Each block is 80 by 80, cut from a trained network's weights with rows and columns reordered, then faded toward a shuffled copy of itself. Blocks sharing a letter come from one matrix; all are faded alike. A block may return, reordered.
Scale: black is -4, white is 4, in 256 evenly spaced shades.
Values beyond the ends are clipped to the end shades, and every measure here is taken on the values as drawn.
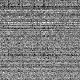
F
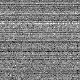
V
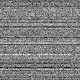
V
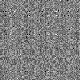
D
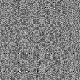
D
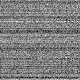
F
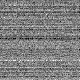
F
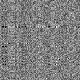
D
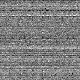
V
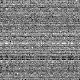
V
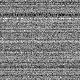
V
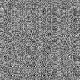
D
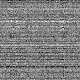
V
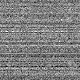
F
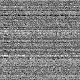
F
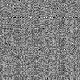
D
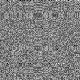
D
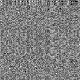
D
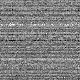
F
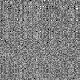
D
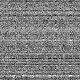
F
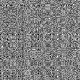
D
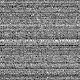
V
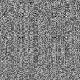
D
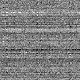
F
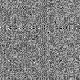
D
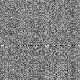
D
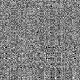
D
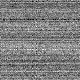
F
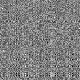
D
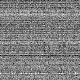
F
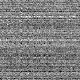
F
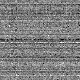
V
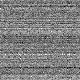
F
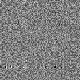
D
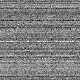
V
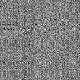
D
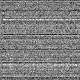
V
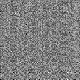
D
